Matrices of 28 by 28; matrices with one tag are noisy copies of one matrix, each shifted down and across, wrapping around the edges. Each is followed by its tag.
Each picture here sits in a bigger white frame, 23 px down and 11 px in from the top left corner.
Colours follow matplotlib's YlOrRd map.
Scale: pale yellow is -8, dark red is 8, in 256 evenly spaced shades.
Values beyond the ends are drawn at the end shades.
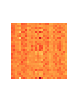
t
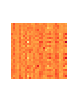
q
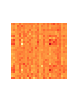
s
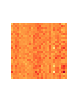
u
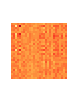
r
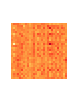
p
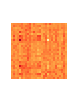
s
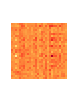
p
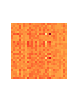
r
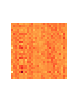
u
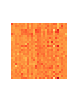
r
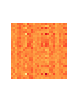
t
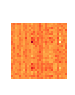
s
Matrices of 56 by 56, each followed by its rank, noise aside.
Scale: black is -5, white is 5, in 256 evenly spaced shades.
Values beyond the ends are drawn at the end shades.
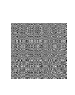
four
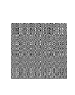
three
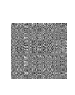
four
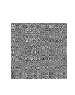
six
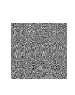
eight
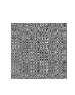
four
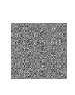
six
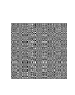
three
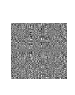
six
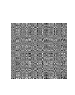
three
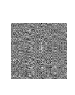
six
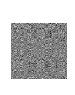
eight
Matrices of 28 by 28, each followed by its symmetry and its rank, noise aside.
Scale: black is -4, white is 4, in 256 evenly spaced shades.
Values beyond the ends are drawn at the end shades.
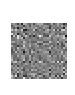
antisymmetric, rank four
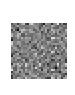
symmetric, rank eight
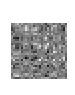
antisymmetric, rank four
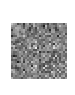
symmetric, rank six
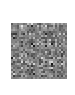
no symmetry, rank six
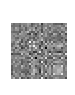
symmetric, rank four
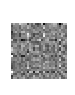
antisymmetric, rank four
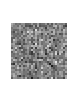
no symmetry, rank eight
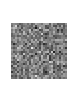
no symmetry, rank eight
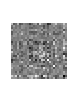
symmetric, rank four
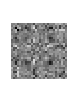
symmetric, rank four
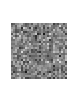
no symmetry, rank eight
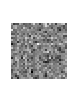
no symmetry, rank eight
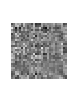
no symmetry, rank four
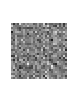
antisymmetric, rank six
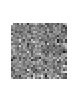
no symmetry, rank six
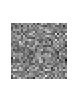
no symmetry, rank eight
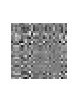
antisymmetric, rank four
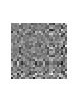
antisymmetric, rank four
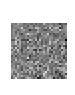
no symmetry, rank eight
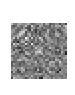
symmetric, rank six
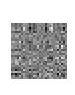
no symmetry, rank four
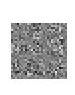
antisymmetric, rank eight
